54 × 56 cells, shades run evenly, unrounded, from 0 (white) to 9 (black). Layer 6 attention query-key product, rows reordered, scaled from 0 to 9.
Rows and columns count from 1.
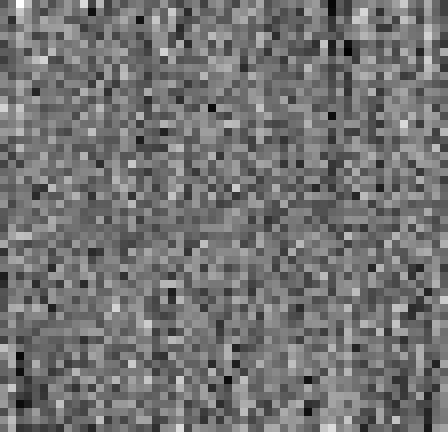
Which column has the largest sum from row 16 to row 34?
42
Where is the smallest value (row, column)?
1, 3
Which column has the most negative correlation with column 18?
45
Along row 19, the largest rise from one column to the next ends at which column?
56
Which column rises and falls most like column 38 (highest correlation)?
13
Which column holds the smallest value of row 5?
54
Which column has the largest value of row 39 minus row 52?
31
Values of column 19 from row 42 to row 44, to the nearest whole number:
3 5 4
